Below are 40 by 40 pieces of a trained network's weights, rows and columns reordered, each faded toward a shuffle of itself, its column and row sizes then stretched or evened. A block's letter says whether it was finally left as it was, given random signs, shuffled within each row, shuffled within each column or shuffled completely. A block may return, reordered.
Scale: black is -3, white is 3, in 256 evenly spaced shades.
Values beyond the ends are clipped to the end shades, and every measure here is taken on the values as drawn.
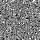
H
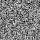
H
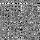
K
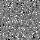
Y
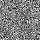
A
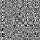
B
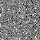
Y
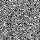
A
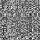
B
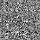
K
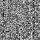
Y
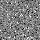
H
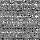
B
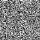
K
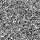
H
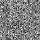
Y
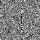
Y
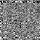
B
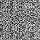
B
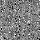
Y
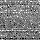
A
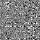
K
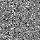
Y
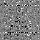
K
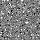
H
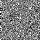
Y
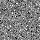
H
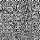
B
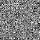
K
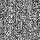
Y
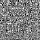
K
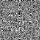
K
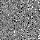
Y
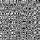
B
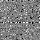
A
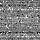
A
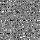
A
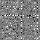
K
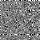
K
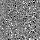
Y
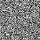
A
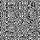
B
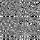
B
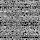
B
